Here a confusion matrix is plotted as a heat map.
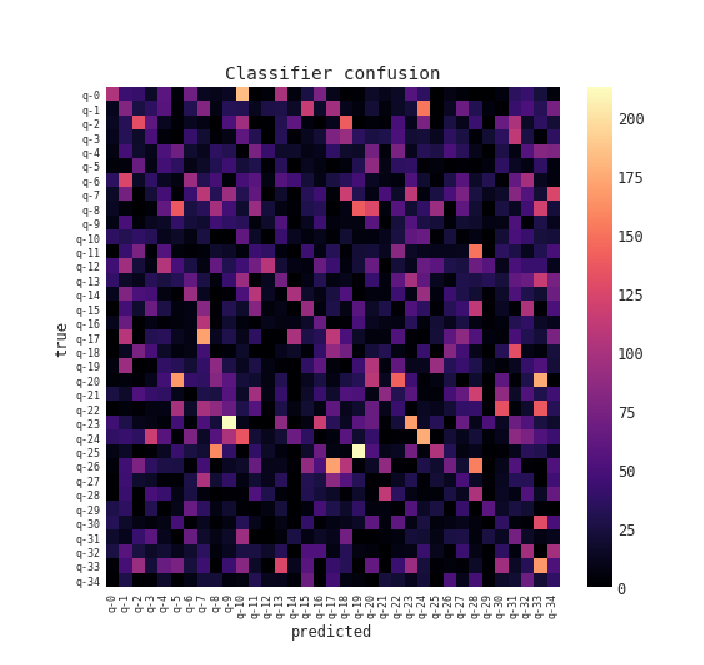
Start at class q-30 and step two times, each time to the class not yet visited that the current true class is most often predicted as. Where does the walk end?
q-13
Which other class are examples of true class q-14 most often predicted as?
q-11
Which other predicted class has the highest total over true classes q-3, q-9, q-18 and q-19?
q-31
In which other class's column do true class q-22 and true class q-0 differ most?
q-10
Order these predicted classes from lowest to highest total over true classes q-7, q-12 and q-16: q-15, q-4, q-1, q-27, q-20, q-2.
q-2, q-15, q-20, q-27, q-4, q-1
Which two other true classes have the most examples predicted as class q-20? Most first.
q-8, q-19
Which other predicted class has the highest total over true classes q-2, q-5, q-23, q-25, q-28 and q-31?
q-9
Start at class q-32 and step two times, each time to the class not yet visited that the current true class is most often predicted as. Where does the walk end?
q-15
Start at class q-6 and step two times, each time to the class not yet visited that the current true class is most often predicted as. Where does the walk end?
q-24
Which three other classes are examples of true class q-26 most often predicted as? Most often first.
q-17, q-28, q-18
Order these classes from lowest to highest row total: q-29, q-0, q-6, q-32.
q-29, q-32, q-0, q-6
